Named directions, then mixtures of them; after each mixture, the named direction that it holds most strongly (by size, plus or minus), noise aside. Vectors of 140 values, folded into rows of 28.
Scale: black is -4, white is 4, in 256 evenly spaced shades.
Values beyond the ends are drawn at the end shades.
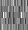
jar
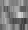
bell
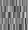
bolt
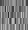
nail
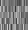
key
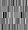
jar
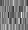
nail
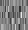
nail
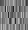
nail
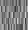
bolt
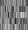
nail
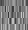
nail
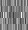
jar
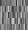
nail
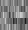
bell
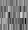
bolt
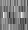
jar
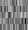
bolt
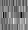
jar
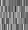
key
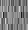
jar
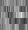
bell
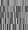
key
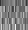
nail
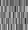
key
